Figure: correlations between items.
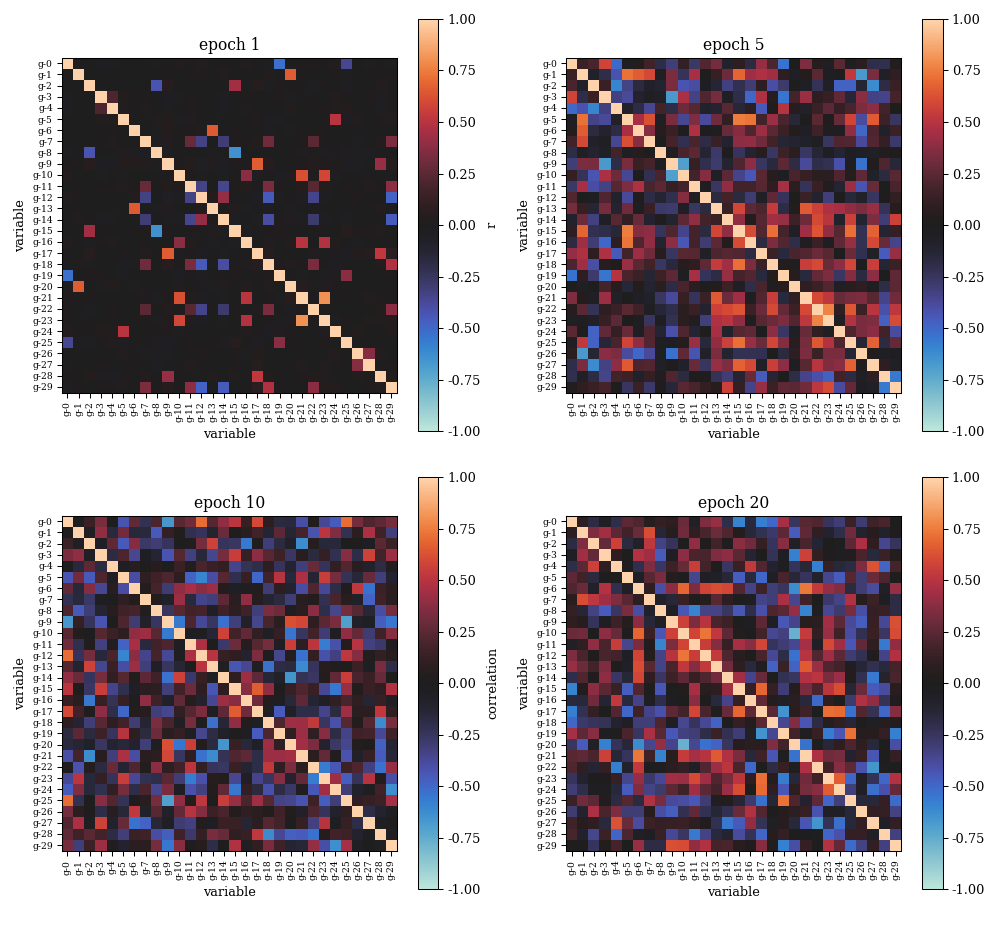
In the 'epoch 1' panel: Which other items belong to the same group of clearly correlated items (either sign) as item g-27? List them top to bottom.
g-26
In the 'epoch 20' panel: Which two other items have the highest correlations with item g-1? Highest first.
g-7, g-3
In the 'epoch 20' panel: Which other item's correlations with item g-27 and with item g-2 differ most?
g-15
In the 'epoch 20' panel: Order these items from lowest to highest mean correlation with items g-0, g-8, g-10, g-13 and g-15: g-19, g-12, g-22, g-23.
g-19, g-23, g-22, g-12
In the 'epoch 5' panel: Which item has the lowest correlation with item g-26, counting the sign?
g-1
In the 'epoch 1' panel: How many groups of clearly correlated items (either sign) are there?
10
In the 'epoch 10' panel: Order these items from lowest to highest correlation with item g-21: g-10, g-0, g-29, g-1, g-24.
g-0, g-10, g-29, g-24, g-1
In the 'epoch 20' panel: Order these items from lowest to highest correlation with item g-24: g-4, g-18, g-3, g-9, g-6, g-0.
g-0, g-4, g-3, g-18, g-9, g-6
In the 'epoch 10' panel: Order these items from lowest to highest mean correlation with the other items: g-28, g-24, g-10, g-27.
g-24, g-28, g-27, g-10
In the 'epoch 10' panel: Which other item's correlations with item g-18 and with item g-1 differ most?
g-22
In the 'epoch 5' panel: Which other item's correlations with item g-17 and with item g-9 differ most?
g-3
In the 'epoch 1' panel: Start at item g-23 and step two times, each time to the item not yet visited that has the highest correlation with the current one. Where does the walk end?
g-10
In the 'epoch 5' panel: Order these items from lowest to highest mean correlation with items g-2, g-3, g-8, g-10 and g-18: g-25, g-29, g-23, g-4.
g-4, g-25, g-23, g-29
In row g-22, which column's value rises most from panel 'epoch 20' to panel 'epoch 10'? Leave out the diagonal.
g-4
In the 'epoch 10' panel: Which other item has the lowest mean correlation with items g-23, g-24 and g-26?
g-29
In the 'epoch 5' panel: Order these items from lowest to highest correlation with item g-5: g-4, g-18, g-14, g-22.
g-4, g-14, g-22, g-18
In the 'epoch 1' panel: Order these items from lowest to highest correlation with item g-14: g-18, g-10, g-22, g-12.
g-18, g-22, g-10, g-12
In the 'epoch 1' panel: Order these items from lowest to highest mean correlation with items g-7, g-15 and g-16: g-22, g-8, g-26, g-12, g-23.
g-8, g-12, g-26, g-22, g-23
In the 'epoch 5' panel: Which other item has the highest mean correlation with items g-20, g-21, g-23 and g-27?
g-22
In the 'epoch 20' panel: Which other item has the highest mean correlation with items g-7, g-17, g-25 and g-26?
g-2
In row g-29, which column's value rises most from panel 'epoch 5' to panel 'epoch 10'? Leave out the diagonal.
g-28
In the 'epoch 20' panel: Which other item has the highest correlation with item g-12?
g-10
